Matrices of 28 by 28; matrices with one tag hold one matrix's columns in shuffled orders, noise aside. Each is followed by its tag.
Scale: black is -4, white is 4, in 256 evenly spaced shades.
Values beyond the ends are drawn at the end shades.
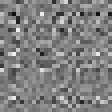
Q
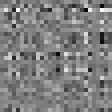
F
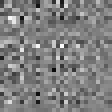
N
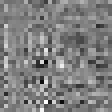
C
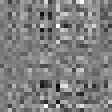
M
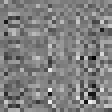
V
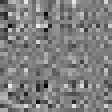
M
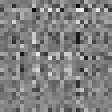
F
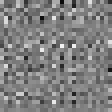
N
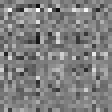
F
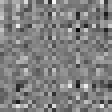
M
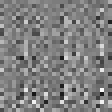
V
